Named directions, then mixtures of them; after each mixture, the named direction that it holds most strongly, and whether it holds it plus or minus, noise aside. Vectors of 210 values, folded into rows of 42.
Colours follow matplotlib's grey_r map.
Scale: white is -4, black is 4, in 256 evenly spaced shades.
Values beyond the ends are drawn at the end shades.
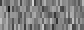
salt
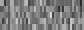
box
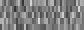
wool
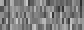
box, plus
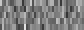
wool, plus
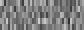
wool, plus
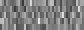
wool, plus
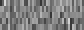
box, minus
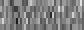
box, minus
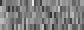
salt, plus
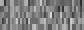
box, plus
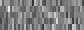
salt, minus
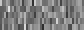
salt, minus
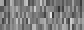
box, plus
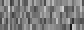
box, minus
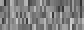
box, plus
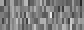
box, plus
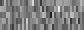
box, minus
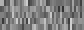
box, plus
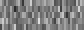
wool, plus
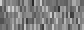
salt, minus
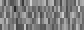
wool, plus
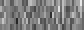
box, minus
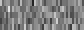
salt, minus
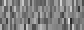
wool, minus
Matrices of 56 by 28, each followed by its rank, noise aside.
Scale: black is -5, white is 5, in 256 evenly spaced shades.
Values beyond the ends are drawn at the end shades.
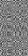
two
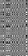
two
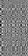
one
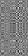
two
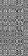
two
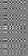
one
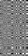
one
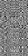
three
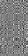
three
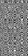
three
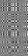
one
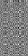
two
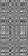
one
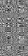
three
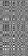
two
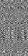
four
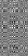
two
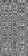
three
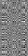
two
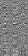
three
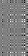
one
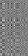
one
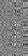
two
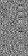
four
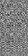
four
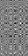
two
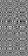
two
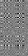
one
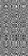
two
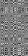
two
